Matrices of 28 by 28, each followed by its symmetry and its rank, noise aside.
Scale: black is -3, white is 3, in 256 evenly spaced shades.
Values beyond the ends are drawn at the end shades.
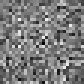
symmetric, rank five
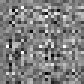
no symmetry, rank five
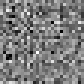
no symmetry, rank six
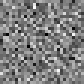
antisymmetric, rank six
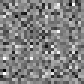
symmetric, rank five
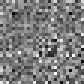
symmetric, rank five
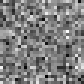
no symmetry, rank six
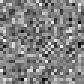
symmetric, rank five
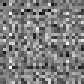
no symmetry, rank six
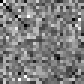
symmetric, rank seven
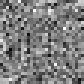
no symmetry, rank seven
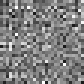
no symmetry, rank seven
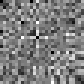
symmetric, rank five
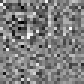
no symmetry, rank seven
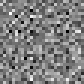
symmetric, rank seven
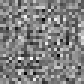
no symmetry, rank six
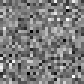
no symmetry, rank seven
